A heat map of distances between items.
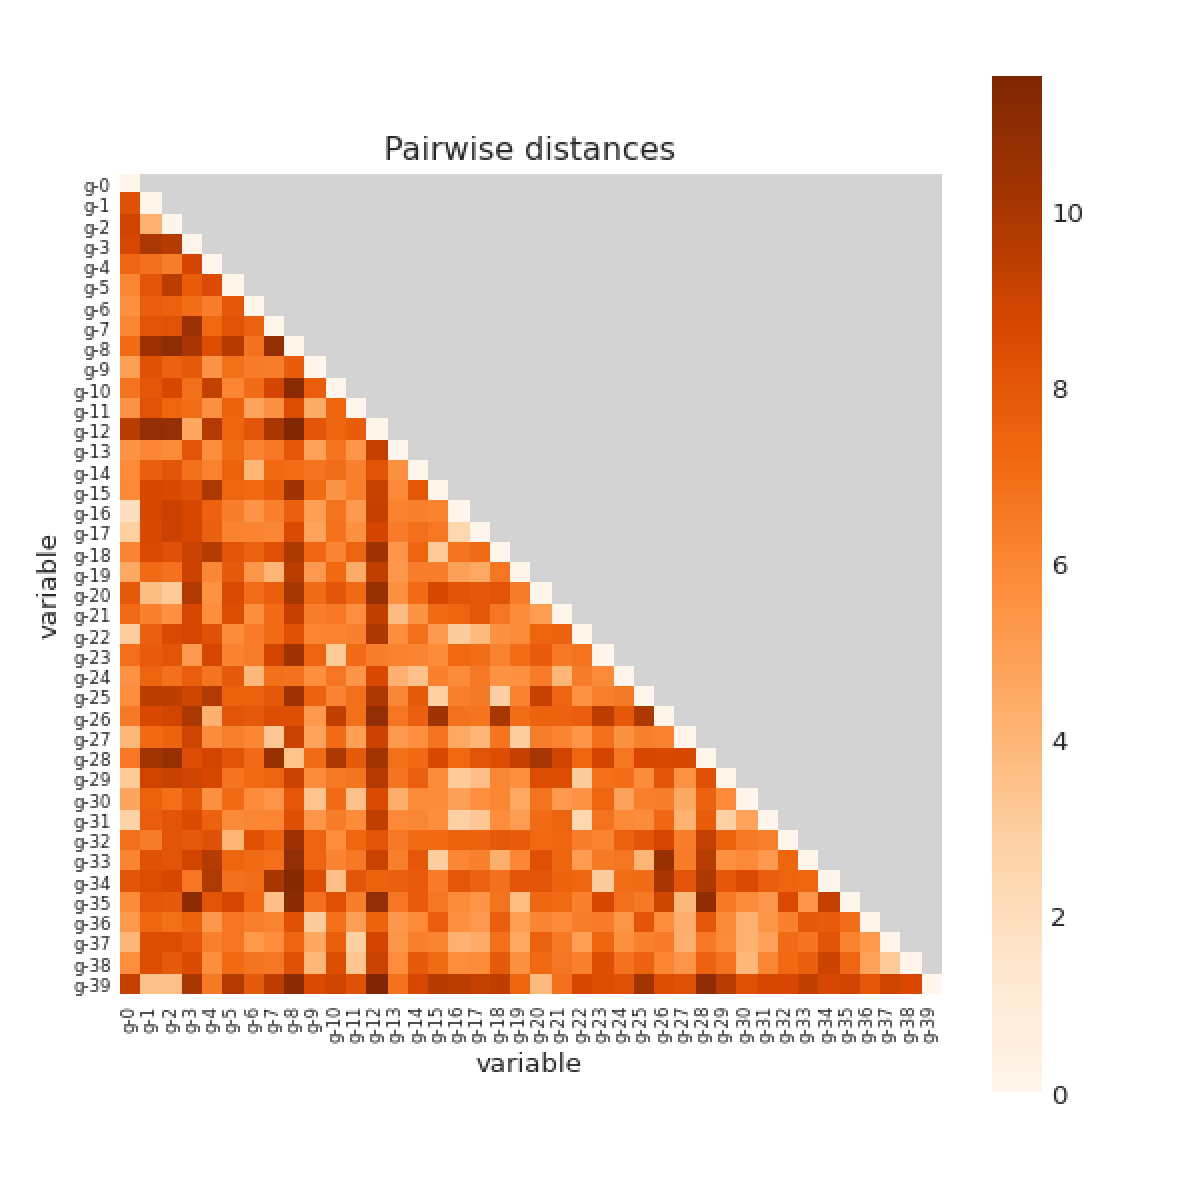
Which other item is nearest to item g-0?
g-16
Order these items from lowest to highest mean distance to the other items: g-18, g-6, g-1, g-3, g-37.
g-37, g-6, g-18, g-1, g-3
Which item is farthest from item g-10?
g-8
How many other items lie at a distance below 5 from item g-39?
3
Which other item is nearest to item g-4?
g-26
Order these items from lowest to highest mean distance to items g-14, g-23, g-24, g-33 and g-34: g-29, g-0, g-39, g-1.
g-0, g-29, g-1, g-39
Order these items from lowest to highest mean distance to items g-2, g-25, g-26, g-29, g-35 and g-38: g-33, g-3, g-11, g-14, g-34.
g-11, g-33, g-14, g-34, g-3
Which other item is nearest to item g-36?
g-9
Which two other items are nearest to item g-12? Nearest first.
g-3, g-23
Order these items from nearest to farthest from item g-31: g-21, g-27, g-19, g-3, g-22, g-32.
g-22, g-27, g-19, g-32, g-21, g-3
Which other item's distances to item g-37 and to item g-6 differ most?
g-38
